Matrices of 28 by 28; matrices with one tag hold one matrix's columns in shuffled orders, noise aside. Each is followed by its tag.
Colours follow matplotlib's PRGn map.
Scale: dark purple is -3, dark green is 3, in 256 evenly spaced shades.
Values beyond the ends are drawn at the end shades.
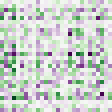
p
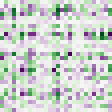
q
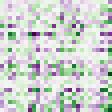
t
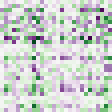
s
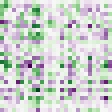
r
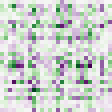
r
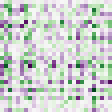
r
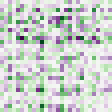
s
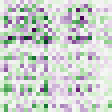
s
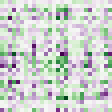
p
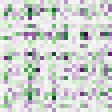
q
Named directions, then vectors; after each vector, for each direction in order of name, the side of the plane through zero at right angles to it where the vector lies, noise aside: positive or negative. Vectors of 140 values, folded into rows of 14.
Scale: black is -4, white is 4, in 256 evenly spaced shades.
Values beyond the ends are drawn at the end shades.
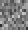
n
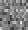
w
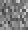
positive, positive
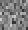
positive, negative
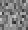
positive, negative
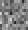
positive, negative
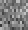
positive, positive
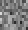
positive, negative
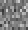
positive, positive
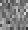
positive, positive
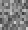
negative, positive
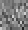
positive, positive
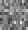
negative, positive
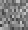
positive, positive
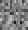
positive, negative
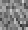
negative, positive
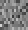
negative, negative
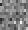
negative, positive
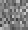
positive, positive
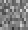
positive, positive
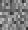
positive, negative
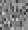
negative, negative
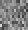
negative, negative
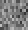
negative, negative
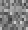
negative, positive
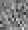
negative, negative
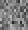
negative, negative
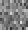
negative, positive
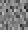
negative, negative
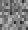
positive, negative
